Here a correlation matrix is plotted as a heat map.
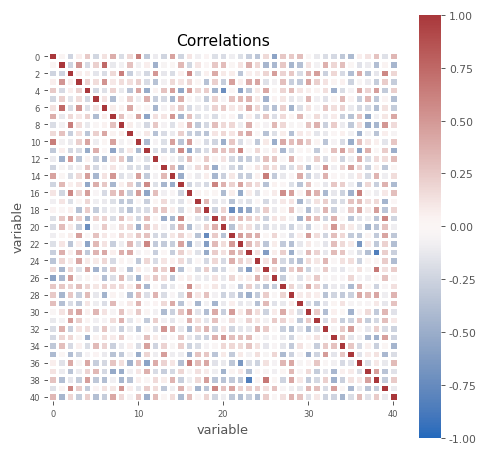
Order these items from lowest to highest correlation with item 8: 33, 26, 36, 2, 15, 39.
15, 36, 33, 26, 39, 2
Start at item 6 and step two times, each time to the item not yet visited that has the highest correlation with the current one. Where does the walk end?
3
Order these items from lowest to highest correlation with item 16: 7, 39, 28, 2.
39, 7, 28, 2
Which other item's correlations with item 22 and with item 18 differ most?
21
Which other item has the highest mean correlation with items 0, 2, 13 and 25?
14
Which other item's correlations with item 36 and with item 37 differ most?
11
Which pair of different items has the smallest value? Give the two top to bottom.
23, 38
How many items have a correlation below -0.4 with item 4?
6
